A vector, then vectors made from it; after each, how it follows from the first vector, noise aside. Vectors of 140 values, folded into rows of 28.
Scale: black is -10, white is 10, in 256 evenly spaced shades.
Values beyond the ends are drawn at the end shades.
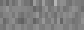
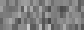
reversed, scaled up.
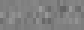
reversed, partly zeroed.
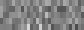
reversed, scaled up.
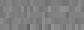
reversed, negated, shrunk.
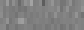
negated, partly zeroed.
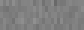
negated, shrunk.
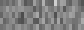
scaled up.
